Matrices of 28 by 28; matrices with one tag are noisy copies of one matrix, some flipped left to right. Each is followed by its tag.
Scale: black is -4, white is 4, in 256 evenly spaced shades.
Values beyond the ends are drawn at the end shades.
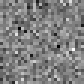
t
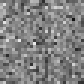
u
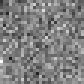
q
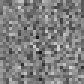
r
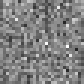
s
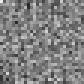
t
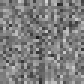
r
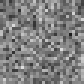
q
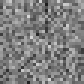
s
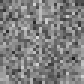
q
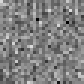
t
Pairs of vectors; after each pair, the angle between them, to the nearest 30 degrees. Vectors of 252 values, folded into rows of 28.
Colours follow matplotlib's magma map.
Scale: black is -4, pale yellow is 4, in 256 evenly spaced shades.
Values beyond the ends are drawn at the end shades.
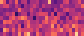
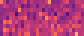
30 degrees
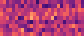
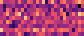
90 degrees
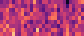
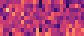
60 degrees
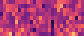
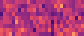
30 degrees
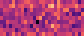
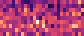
150 degrees
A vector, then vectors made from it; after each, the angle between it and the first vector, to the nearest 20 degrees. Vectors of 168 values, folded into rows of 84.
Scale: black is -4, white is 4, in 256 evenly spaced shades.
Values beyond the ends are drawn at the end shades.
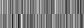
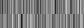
160 degrees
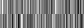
20 degrees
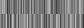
100 degrees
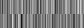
160 degrees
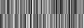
100 degrees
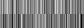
40 degrees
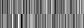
160 degrees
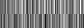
100 degrees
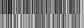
120 degrees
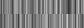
80 degrees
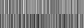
80 degrees
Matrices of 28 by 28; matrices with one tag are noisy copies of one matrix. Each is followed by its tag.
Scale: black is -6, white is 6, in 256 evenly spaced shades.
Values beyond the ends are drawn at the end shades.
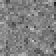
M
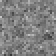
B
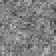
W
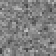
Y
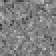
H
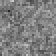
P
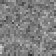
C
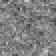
W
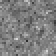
W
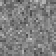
H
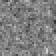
W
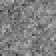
P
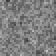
M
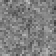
W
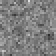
B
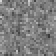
B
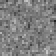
W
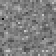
Y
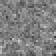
C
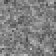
M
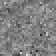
P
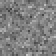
P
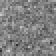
Y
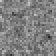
B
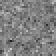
Y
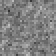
P
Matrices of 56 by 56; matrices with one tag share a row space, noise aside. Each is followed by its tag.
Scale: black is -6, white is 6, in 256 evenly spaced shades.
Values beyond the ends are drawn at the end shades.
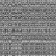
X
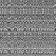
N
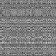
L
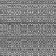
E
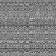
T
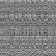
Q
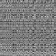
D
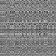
Q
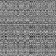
T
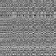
D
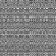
T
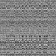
Q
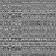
X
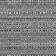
E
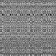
L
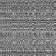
D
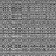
X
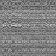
X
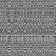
N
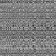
D
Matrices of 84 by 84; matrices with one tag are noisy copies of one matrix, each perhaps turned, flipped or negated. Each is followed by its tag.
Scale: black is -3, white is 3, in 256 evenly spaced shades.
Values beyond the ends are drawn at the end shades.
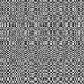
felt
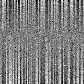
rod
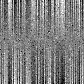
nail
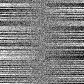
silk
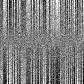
silk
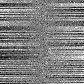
silk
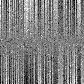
silk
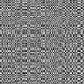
felt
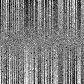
silk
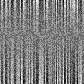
rod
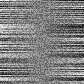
silk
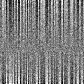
rod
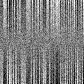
silk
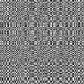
felt
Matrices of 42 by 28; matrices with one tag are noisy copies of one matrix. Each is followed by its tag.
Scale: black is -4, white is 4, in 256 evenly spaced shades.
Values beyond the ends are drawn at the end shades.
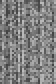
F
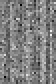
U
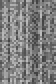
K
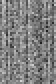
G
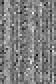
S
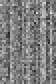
U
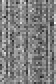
G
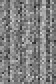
U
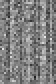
U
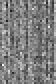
G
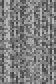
S
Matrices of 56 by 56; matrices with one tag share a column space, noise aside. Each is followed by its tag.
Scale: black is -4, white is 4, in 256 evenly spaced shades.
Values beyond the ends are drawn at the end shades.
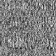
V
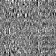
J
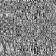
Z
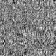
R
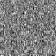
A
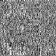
Z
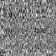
J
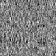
V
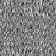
J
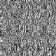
Z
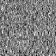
A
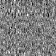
J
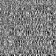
A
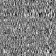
J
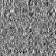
J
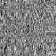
Z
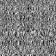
A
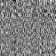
J
